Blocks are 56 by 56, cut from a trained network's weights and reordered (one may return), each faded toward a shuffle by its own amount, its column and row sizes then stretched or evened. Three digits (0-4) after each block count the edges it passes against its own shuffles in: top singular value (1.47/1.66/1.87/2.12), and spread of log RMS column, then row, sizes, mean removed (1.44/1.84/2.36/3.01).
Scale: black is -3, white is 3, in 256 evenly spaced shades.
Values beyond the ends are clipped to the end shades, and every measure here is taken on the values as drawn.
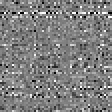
2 2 4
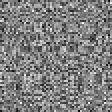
4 0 0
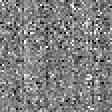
0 0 2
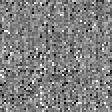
0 0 1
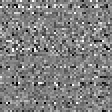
2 1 4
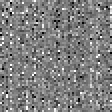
0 3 0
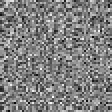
4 0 1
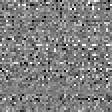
0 1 4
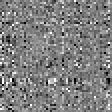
2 4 2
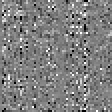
0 4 0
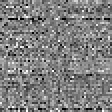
2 1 2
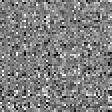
3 3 2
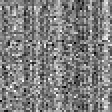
4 0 0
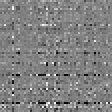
4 3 3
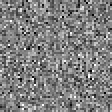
0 1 1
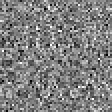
2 1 1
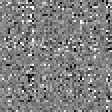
1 3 3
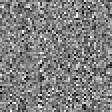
2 2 0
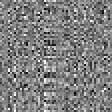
4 4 0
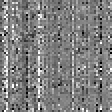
4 4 2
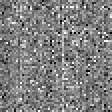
1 0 1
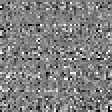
2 2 4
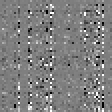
2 4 3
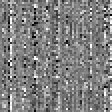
3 4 0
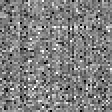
1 0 1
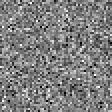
1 0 0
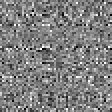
3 0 3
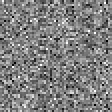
3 1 0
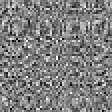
3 1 2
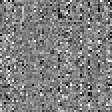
0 3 0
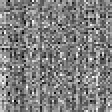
3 1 1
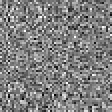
4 1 1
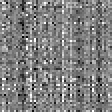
4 2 3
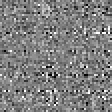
1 2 3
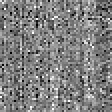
2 1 1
